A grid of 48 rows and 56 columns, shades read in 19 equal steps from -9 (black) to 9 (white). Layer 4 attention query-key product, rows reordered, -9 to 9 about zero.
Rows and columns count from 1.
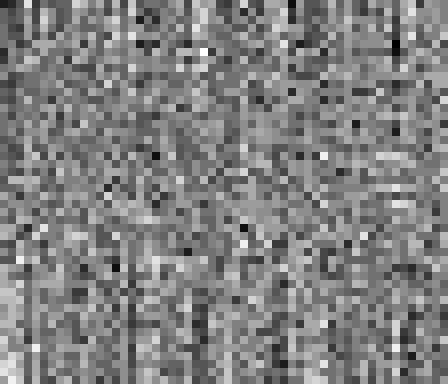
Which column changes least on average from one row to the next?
44
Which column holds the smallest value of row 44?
35
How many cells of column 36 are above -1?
24
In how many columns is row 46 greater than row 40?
22
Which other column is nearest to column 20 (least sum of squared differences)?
38
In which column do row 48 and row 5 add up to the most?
56
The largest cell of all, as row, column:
7, 26
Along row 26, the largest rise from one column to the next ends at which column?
41
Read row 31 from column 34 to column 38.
6 -5 -5 2 3
